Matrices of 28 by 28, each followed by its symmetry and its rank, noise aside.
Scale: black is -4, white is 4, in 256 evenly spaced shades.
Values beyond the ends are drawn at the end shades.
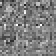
no symmetry, rank six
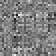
antisymmetric, rank six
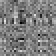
no symmetry, rank four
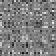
antisymmetric, rank four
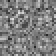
symmetric, rank eight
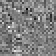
antisymmetric, rank eight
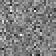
no symmetry, rank eight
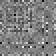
symmetric, rank four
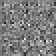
no symmetry, rank eight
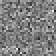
no symmetry, rank eight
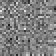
no symmetry, rank six
